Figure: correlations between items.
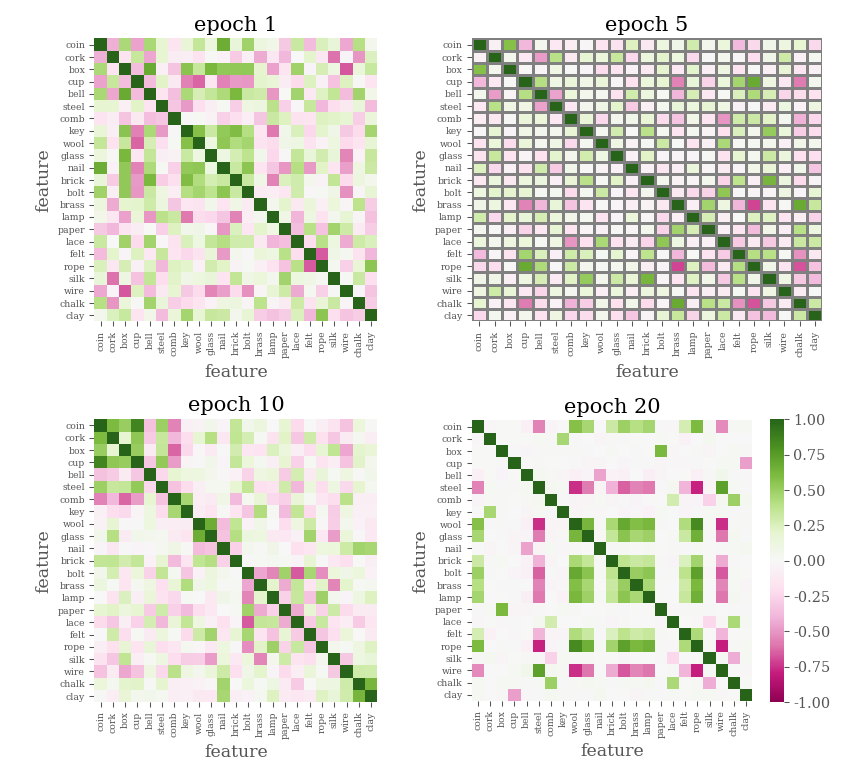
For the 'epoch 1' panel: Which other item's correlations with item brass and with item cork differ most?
chalk
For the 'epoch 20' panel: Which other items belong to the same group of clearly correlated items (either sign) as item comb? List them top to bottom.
lace, silk, chalk
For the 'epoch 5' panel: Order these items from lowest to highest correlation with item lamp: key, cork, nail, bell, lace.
cork, lace, key, nail, bell
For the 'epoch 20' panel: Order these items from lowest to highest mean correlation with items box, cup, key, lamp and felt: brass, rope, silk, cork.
silk, cork, brass, rope
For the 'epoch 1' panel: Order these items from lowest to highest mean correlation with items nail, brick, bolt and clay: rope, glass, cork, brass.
brass, cork, rope, glass
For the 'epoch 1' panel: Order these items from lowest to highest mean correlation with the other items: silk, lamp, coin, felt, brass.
lamp, felt, brass, silk, coin
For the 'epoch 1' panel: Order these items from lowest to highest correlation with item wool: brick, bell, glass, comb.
comb, glass, bell, brick
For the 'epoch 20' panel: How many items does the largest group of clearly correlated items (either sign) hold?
11
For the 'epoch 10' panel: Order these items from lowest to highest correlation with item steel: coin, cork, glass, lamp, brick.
lamp, glass, brick, cork, coin
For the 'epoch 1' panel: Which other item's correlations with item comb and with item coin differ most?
nail
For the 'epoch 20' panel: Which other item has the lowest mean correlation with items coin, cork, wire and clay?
cup
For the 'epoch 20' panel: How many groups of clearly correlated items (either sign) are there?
6
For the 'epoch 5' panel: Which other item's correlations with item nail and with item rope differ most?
cup
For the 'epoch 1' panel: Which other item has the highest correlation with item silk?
paper
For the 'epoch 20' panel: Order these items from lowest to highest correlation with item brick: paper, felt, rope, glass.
paper, felt, glass, rope
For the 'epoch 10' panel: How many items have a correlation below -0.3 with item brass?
3
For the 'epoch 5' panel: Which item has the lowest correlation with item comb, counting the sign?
lace
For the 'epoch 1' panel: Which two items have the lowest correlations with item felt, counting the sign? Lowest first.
rope, nail
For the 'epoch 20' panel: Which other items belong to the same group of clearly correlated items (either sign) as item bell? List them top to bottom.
nail
